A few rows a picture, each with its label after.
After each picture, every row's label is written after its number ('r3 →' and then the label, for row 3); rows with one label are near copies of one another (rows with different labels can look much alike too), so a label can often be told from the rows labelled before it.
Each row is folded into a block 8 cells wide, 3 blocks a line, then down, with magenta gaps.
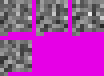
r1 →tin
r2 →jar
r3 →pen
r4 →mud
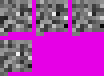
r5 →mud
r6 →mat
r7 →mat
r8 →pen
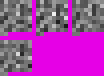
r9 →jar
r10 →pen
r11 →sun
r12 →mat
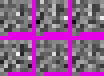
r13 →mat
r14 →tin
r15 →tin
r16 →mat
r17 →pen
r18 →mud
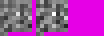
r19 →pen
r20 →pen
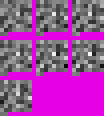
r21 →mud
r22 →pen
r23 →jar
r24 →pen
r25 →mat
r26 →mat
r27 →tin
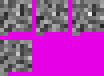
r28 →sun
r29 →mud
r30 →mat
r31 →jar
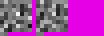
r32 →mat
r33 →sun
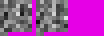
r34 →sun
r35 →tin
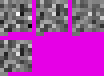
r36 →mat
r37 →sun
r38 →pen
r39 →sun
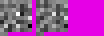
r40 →mat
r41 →pen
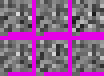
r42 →pen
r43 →mud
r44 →mud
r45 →pen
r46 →sun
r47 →pen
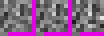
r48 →sun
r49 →sun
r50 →tin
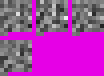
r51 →pen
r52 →tin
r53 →mat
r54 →mud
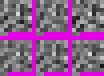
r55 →jar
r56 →sun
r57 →mud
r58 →pen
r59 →jar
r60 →mat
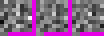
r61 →tin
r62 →jar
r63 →mat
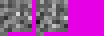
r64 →pen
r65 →tin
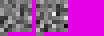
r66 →mud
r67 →mat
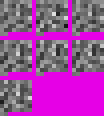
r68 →jar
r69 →mat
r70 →jar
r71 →jar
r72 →sun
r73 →sun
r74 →tin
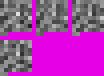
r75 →pen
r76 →tin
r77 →jar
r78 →jar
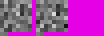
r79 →sun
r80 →mat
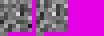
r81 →mat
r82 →sun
